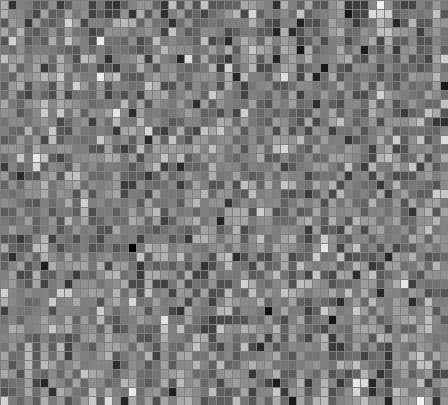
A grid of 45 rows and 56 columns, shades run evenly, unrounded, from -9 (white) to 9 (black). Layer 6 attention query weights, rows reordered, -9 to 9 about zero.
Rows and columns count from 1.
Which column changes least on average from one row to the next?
4
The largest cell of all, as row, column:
28, 17
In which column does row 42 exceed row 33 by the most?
32
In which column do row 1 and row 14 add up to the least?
43
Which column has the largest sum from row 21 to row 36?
39
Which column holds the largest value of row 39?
33
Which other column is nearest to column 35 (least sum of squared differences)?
14
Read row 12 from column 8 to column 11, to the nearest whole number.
-3 -2 -1 0
